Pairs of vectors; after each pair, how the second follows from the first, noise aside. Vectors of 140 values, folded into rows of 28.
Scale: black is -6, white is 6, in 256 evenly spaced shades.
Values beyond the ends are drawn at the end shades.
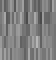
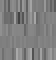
reversed, negated, partly zeroed.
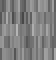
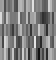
wrapped around, scaled up.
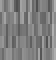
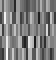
wrapped around, scaled up.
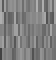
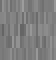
wrapped around, negated, shrunk.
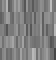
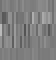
reversed, partly zeroed.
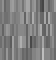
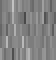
reversed, partly zeroed.
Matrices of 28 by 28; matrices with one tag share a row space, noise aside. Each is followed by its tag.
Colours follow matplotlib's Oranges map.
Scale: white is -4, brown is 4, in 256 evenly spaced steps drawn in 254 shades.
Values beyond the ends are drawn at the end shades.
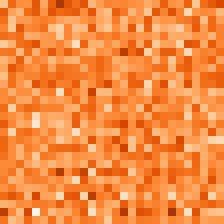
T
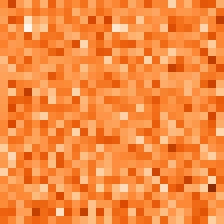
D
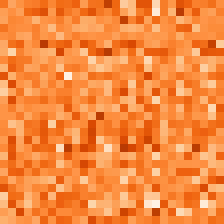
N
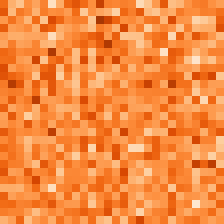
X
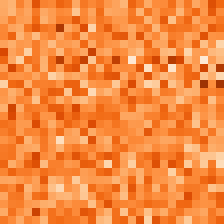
T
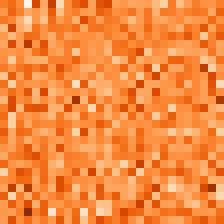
D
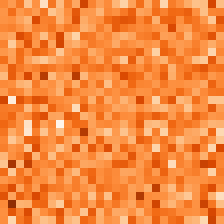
D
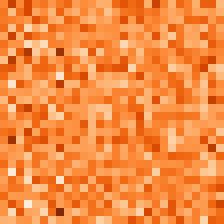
D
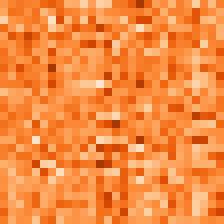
X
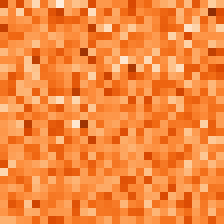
T
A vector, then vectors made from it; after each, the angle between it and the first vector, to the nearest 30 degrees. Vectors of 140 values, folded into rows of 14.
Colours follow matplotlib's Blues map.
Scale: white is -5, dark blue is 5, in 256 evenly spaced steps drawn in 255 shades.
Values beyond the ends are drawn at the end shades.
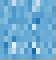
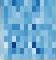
150 degrees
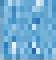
30 degrees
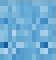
90 degrees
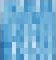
60 degrees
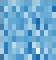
60 degrees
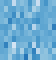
30 degrees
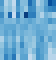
90 degrees
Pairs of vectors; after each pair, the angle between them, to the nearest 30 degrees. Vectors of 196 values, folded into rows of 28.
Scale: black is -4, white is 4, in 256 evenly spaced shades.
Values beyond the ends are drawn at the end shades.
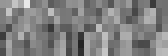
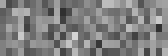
90 degrees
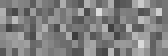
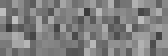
30 degrees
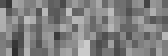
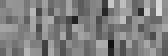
90 degrees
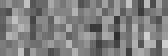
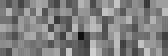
120 degrees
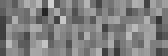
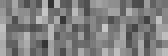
150 degrees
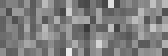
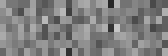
150 degrees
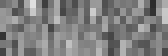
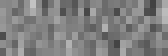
30 degrees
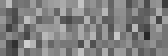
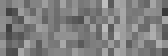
60 degrees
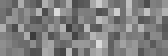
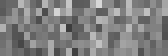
30 degrees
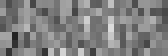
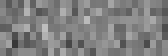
30 degrees
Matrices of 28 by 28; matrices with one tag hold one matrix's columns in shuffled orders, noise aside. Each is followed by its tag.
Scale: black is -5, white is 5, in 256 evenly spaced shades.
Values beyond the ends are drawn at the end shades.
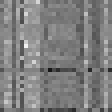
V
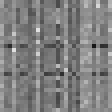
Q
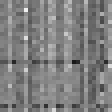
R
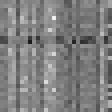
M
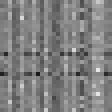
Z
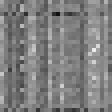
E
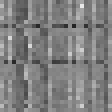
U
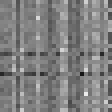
Z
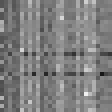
Z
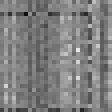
E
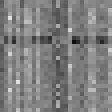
M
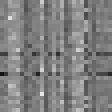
Z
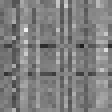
Q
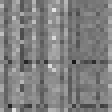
R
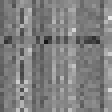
M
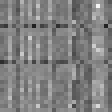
U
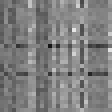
Q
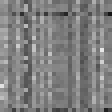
E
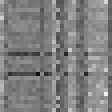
Z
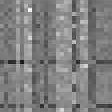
R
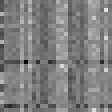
R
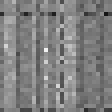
E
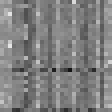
V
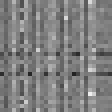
Z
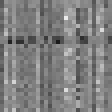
M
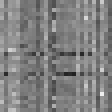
Z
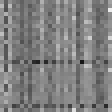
R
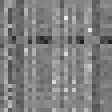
M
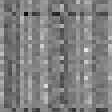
E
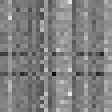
Z
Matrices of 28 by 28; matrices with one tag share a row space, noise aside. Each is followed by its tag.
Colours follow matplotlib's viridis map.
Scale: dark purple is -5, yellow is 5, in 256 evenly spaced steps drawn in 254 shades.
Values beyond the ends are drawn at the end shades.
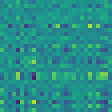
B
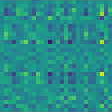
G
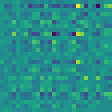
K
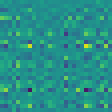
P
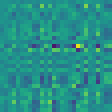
K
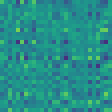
B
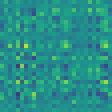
B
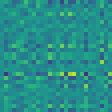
G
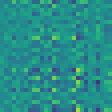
K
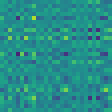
B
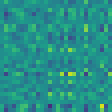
G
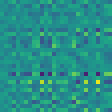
K
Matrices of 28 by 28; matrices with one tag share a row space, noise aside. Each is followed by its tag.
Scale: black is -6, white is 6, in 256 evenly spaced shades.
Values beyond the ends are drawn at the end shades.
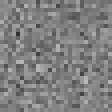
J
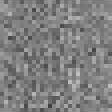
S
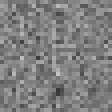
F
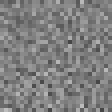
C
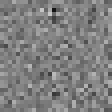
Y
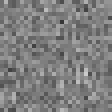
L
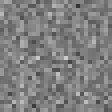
F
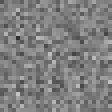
J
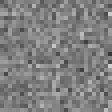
Y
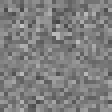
F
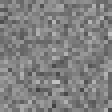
Y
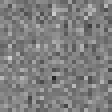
Y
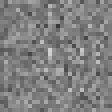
C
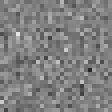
C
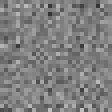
C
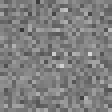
Y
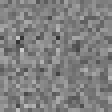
J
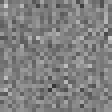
Y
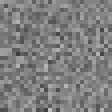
C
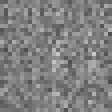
Y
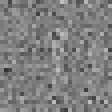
Y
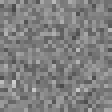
L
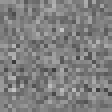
L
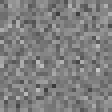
J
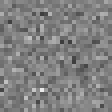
S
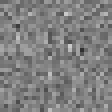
C
